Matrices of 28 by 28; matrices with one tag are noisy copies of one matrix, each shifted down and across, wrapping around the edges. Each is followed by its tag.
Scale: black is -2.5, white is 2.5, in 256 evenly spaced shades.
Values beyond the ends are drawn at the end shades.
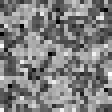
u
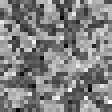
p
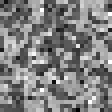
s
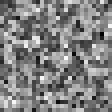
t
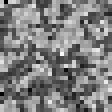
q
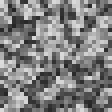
q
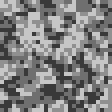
q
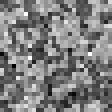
q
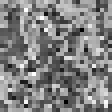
s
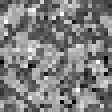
u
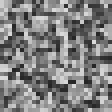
t
